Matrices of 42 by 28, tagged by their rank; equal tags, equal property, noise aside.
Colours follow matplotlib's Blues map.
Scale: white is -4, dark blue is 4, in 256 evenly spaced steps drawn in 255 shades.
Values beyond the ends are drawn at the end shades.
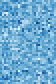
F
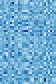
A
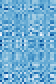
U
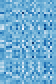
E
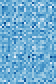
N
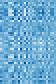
E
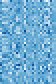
A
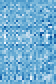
A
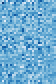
N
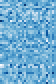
A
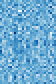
N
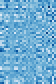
A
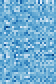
N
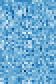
F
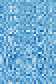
A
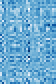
A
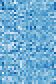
N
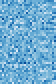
F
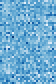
F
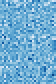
F
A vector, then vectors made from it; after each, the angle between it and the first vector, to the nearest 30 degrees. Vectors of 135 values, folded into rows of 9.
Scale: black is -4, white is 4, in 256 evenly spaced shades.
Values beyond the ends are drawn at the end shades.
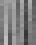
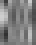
90 degrees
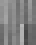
30 degrees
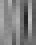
60 degrees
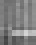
120 degrees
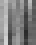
30 degrees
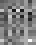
120 degrees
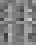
120 degrees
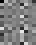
90 degrees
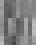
120 degrees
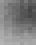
90 degrees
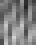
60 degrees
